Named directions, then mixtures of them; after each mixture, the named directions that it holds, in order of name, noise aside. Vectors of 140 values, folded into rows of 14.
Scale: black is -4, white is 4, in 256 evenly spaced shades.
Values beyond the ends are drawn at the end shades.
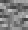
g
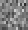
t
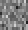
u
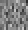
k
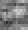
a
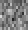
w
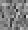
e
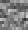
g.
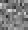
g, t, w.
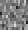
u.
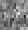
a, e.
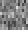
a, t, u.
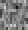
g, u.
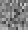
t.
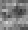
a.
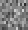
t.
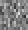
e, t, u.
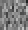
k.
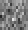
w.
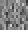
k.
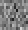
e, u, w.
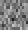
e, u, w.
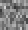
e, g, u.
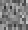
k, u.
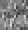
a, e, k.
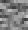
g.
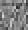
e, u.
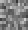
g, t.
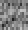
a, u, w.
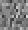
e.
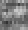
a.
